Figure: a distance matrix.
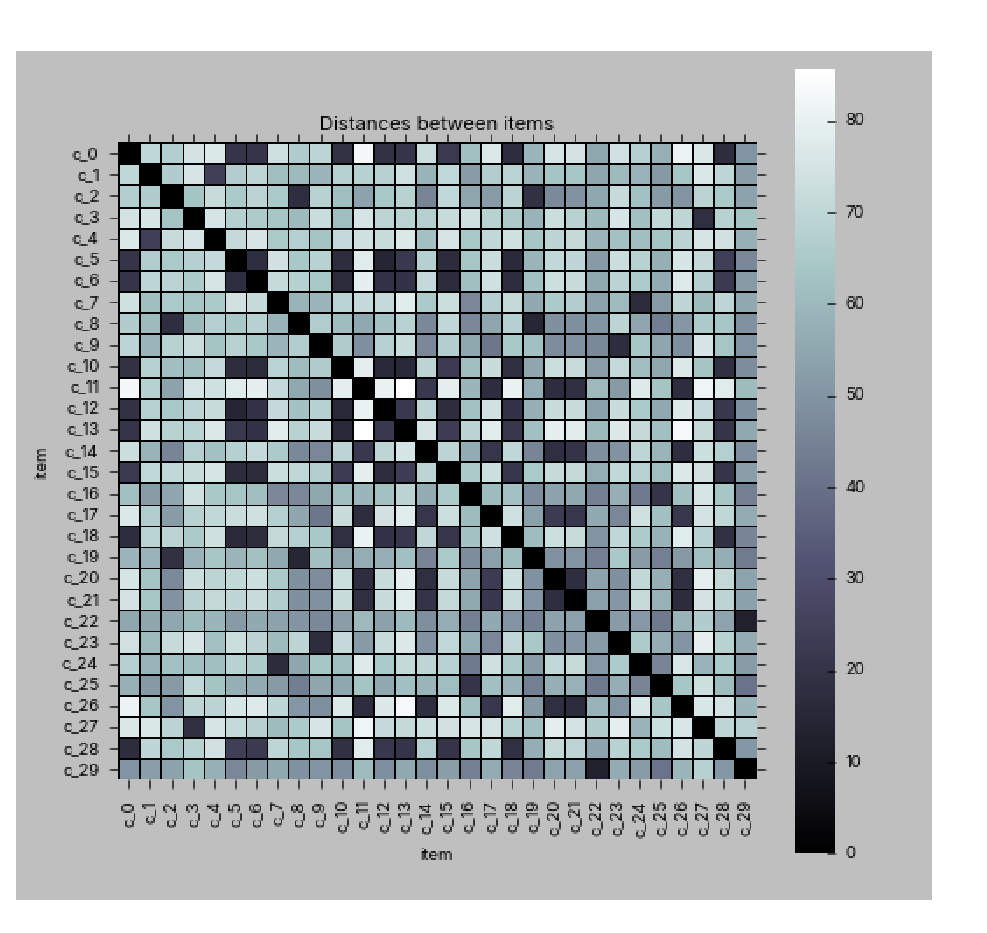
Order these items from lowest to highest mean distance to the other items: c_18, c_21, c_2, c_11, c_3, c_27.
c_18, c_21, c_2, c_11, c_3, c_27
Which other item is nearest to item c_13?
c_10
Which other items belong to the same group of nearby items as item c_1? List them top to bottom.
c_4
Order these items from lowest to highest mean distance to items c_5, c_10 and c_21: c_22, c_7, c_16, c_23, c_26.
c_22, c_26, c_16, c_23, c_7
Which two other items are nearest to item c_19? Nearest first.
c_8, c_2
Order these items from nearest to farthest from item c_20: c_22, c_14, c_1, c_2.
c_14, c_2, c_22, c_1
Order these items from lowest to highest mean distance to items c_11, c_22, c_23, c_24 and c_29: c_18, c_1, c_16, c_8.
c_16, c_8, c_1, c_18
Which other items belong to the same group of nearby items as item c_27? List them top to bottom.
c_3
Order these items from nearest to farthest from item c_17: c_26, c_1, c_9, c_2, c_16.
c_26, c_9, c_2, c_16, c_1
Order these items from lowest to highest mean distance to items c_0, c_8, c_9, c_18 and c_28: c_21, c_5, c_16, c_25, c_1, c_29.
c_5, c_29, c_25, c_16, c_21, c_1
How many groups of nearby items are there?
9
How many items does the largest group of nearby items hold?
9
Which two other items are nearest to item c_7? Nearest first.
c_24, c_16
